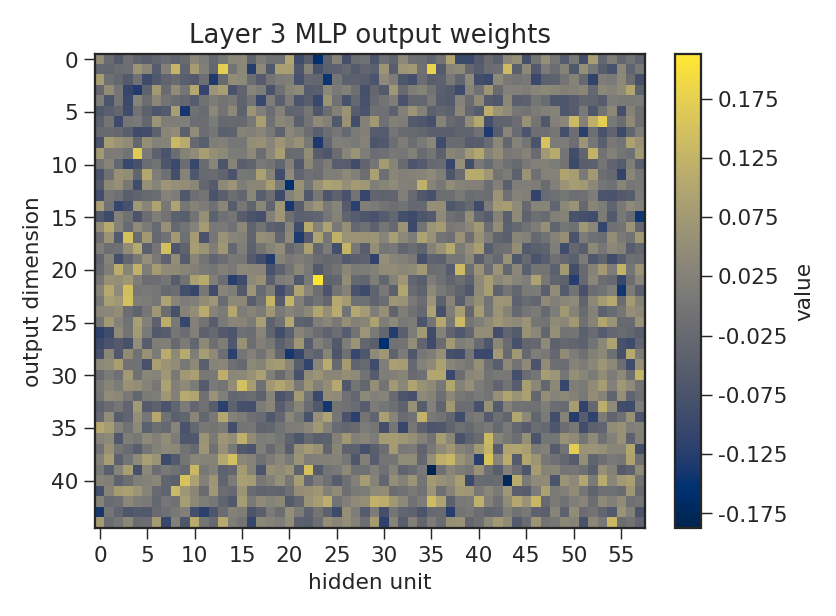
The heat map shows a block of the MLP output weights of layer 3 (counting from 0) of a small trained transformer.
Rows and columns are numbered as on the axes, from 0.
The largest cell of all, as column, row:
23, 21
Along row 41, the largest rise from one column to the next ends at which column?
8
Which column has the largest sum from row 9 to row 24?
40
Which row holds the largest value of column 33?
31
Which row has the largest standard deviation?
1
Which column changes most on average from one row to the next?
4
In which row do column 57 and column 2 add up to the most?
20
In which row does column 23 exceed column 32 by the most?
35
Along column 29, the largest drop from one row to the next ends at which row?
19
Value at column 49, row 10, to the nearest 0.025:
0
